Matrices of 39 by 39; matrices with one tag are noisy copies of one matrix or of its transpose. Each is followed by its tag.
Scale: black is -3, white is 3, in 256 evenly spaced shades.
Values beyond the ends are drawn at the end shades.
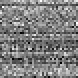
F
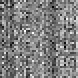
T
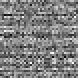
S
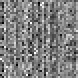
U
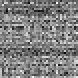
T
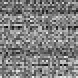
T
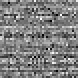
S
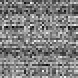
T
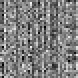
U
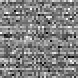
S
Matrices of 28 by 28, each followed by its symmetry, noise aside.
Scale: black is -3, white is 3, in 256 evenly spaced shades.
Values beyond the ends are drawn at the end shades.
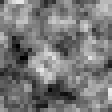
symmetric across the other diagonal.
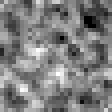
symmetric across the other diagonal.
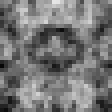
mirrored left to right.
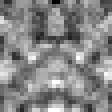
mirrored left to right.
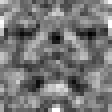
mirrored left to right.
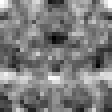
mirrored left to right.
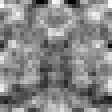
mirrored left to right.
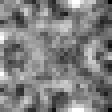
mirrored top to bottom.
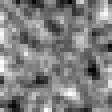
antisymmetric.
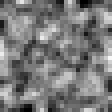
same after a half turn.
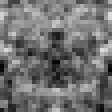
mirrored left to right.
